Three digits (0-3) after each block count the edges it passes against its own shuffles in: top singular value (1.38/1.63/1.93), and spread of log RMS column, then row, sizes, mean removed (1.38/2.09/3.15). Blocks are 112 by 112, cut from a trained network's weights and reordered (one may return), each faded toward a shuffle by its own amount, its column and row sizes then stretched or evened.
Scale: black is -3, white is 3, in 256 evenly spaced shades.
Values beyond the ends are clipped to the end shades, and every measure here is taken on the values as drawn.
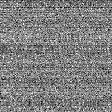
3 0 0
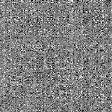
2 1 2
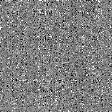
0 2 2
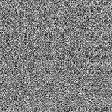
3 0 0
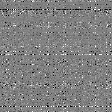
2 2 3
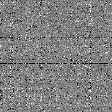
2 2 2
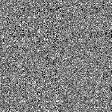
2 2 1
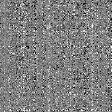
1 3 2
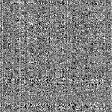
2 1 2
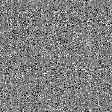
0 0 2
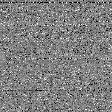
1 0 2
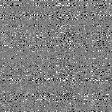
0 2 3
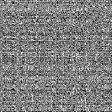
3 2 0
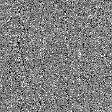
0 2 0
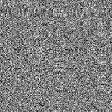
3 1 0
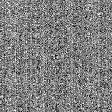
2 0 0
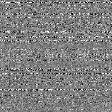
2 0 3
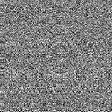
3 0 2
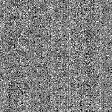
1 1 0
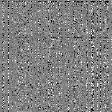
1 3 1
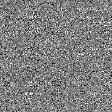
2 1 2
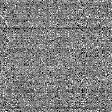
2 2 0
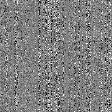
0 3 0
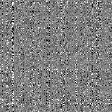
2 3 2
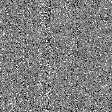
0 2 0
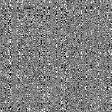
2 3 1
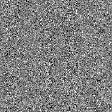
1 2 0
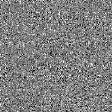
1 2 2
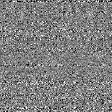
2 1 3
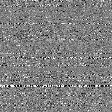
2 0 3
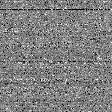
2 0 2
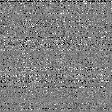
1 1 3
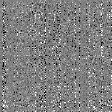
0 3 2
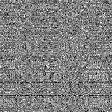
3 0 1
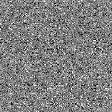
1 1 2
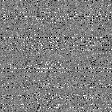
1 1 3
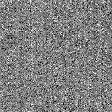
1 1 0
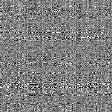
3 1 3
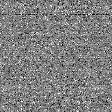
1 1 1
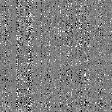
0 3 2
